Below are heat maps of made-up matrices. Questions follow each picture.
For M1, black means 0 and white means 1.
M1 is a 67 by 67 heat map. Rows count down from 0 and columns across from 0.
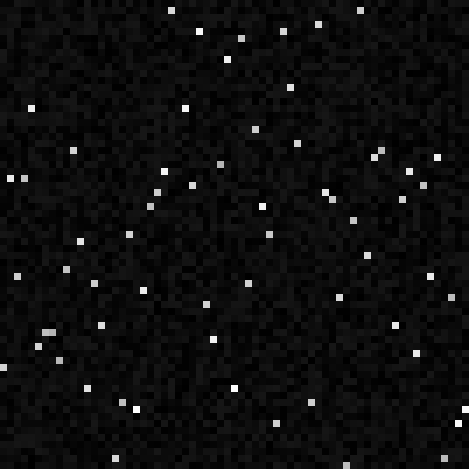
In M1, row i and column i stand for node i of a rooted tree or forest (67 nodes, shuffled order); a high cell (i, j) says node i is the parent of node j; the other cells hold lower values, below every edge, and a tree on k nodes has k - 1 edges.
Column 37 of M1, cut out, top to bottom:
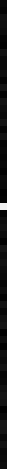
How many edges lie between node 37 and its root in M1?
2
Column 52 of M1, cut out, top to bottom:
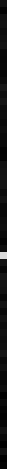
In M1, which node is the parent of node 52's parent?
18
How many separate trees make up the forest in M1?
4
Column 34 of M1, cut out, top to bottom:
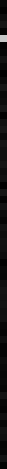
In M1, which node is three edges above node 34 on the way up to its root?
66
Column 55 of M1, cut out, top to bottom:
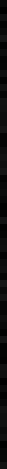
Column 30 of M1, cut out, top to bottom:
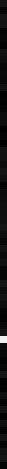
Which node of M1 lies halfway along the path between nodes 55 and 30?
20
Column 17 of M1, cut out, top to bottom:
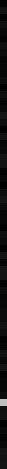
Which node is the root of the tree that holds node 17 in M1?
15
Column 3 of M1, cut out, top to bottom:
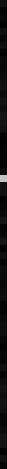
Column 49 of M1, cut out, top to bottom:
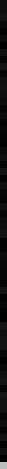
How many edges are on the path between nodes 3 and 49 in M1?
6
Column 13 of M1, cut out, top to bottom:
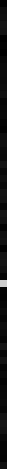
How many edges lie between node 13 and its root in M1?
3
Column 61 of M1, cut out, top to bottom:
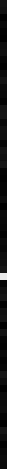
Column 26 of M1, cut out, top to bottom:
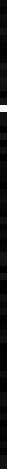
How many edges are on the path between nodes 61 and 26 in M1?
3
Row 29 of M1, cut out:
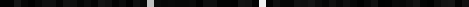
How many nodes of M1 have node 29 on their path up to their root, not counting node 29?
4
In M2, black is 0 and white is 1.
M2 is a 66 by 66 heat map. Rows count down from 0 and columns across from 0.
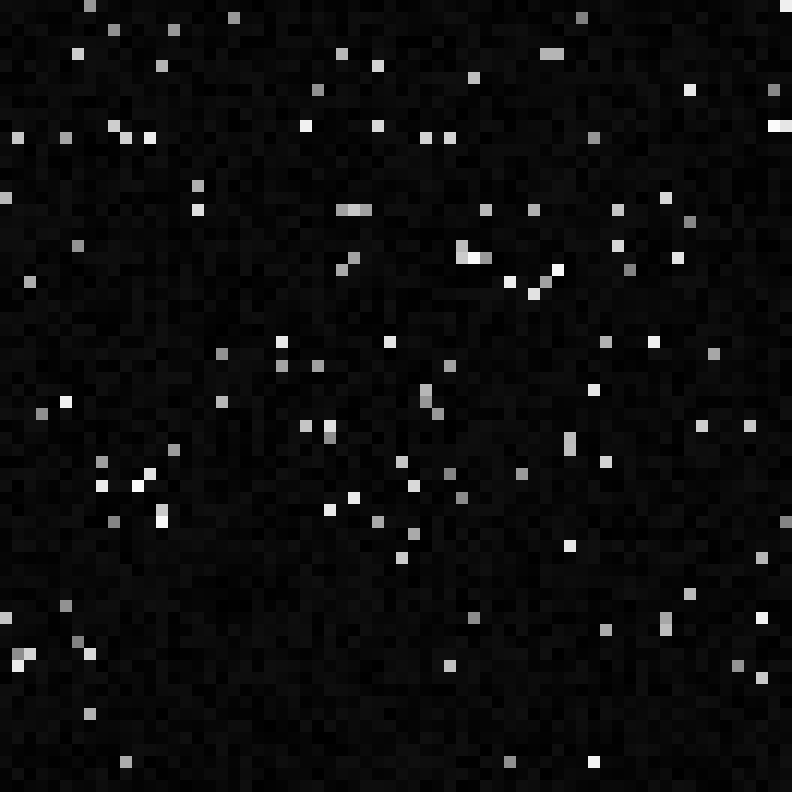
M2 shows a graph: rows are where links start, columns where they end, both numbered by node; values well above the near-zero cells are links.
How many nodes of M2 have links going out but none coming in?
9
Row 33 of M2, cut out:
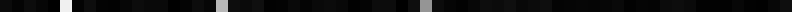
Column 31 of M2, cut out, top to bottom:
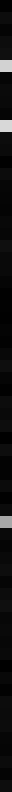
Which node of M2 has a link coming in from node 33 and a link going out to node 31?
node 5
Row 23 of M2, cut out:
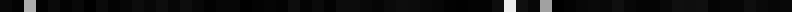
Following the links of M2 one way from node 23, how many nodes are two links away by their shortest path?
5
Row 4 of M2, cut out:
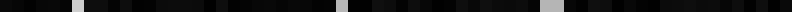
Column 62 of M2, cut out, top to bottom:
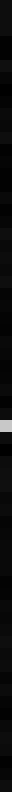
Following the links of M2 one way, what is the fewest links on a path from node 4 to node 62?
4
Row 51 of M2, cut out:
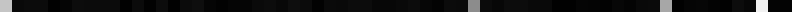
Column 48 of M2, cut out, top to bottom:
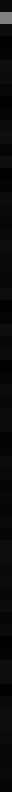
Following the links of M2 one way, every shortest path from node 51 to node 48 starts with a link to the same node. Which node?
node 55
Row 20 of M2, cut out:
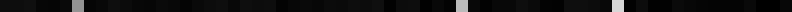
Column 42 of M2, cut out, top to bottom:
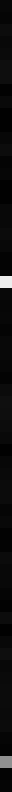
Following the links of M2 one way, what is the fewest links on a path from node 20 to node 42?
3
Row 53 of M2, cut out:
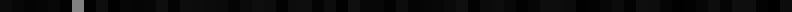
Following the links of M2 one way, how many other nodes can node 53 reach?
11
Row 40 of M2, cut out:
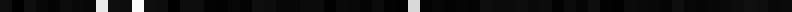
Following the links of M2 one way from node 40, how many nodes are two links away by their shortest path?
9
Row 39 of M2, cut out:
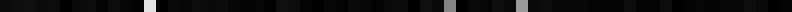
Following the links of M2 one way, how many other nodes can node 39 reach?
9
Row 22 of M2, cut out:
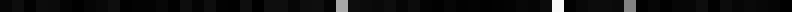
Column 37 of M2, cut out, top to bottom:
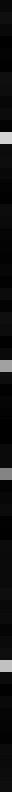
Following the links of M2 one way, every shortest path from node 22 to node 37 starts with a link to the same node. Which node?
node 52
